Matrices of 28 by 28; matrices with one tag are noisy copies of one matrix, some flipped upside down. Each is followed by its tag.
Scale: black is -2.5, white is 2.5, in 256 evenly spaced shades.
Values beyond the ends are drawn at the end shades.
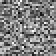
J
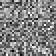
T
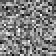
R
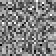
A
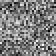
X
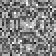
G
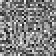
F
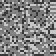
J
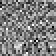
A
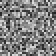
G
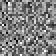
A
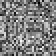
F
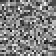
R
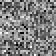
X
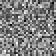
T
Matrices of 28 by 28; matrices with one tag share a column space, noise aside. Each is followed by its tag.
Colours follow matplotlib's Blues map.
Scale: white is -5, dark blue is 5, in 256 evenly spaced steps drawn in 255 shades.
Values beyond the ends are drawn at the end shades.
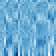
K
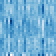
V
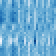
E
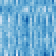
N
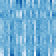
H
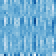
V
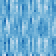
V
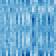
N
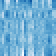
H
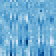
K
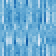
E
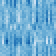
E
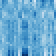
H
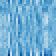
N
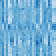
E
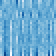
H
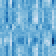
E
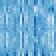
N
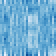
N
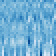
K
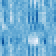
E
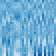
K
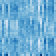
V
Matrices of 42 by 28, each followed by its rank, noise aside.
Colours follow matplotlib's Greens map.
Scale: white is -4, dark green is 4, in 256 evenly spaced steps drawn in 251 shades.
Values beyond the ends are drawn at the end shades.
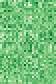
five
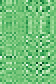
two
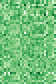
four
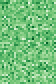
six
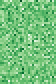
six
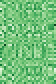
four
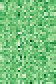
six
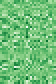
three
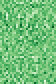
five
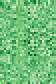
five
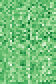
six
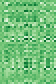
three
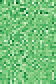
six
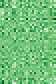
four
